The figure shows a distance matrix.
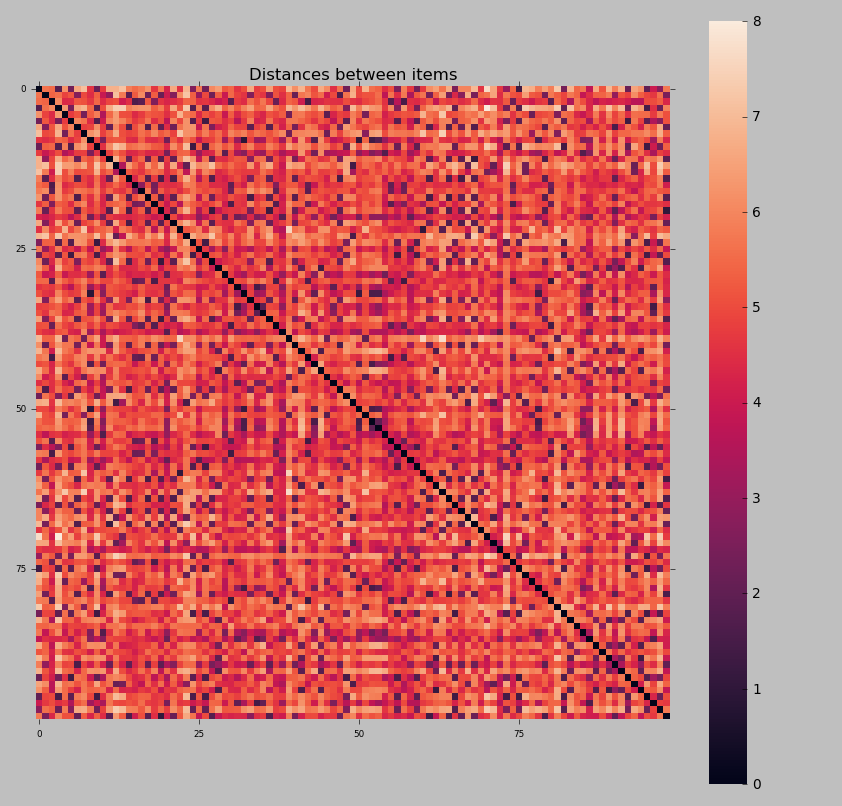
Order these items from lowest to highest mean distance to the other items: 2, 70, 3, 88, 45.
2, 45, 88, 70, 3
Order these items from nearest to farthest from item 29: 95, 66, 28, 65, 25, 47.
25, 47, 66, 65, 95, 28
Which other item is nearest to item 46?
31
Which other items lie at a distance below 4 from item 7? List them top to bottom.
4, 39, 45, 51, 77, 81
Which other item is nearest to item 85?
10
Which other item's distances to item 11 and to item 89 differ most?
68
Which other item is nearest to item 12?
49
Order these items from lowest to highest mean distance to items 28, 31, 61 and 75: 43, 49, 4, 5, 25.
5, 25, 43, 4, 49
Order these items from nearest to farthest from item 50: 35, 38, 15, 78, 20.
78, 20, 38, 35, 15
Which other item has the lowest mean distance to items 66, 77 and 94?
90
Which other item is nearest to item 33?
17
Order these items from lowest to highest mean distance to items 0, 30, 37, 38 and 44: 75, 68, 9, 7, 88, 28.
75, 28, 9, 88, 68, 7
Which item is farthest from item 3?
70
